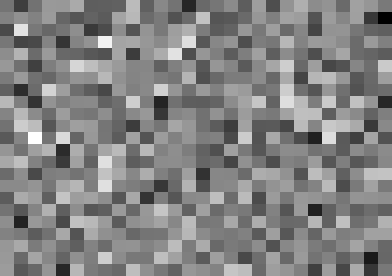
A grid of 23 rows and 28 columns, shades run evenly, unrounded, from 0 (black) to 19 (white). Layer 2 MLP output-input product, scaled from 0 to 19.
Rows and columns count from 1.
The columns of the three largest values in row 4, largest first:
8, 14, 21
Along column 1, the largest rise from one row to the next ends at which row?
9
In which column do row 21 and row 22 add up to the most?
13
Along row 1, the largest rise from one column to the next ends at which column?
10
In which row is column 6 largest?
6
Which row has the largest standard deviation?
12
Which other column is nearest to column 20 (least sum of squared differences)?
16
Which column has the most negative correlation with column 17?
2
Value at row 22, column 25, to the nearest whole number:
7
